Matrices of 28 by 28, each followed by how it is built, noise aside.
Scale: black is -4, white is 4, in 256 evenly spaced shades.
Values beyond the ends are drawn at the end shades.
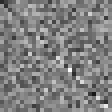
diagonal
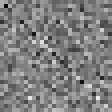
diagonal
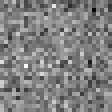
blocks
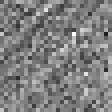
Hankel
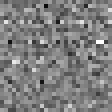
uneven rows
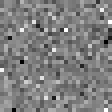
sparse
